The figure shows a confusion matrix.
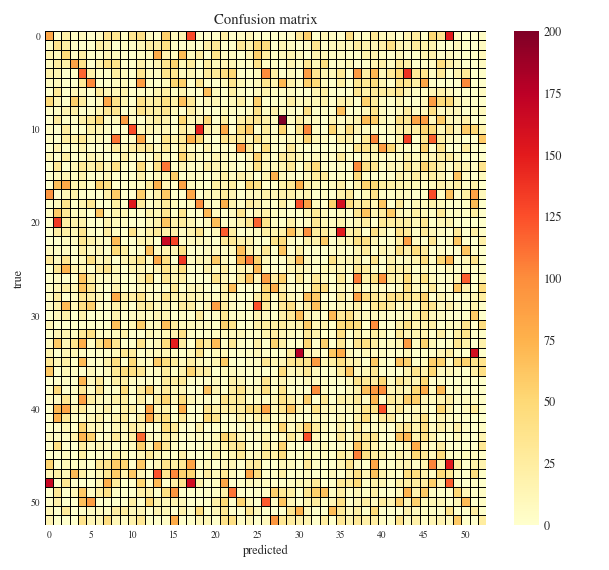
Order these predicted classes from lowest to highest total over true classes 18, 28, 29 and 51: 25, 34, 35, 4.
4, 34, 25, 35
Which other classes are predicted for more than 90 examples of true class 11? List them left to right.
8, 39, 43, 46
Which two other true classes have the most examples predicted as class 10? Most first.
18, 47
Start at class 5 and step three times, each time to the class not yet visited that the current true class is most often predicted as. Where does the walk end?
37
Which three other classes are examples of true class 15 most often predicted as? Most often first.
27, 49, 37
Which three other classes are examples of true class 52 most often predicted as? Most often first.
27, 15, 49
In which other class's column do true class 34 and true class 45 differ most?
30
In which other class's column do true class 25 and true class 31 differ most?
39
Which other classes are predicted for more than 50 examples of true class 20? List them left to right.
1, 14, 25
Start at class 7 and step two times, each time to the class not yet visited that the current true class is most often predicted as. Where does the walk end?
48
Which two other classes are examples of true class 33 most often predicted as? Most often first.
15, 43
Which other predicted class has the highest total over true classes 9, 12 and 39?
28
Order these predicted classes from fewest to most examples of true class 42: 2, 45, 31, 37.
2, 37, 45, 31
